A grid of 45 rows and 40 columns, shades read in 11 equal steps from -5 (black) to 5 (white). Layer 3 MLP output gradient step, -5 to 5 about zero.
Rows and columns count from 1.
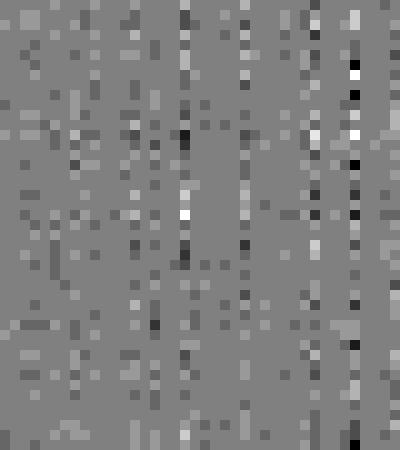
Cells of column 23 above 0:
1
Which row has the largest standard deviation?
14
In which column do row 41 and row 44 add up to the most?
19
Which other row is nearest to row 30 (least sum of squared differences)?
18
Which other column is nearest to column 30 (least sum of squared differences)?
12
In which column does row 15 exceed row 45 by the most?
36
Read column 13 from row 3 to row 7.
-1 0 0 1 0
